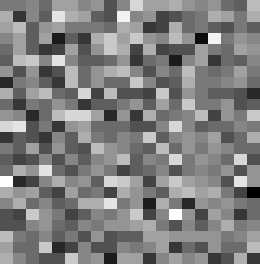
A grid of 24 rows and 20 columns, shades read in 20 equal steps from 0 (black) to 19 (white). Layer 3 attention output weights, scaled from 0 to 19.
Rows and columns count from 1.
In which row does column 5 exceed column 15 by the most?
2
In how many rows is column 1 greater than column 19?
15
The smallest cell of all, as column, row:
20, 18
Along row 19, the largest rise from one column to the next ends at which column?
13
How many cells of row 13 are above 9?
9
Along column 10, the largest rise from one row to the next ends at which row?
17
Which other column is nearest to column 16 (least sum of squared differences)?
6
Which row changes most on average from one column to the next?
4
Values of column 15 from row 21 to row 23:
10 11 8
